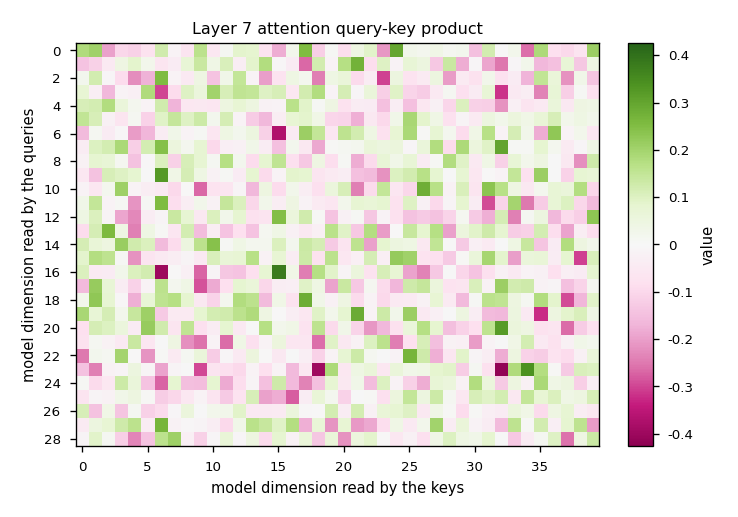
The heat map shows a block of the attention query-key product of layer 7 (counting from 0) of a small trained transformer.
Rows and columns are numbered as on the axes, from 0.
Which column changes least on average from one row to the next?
36
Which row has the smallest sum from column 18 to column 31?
12
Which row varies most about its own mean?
23
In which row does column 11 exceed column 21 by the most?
8
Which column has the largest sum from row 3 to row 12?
6
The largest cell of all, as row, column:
16, 15
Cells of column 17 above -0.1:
24
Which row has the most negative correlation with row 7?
3
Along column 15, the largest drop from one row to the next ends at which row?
17
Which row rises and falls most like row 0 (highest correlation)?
2
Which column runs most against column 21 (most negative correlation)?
35
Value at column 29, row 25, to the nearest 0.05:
-0.05
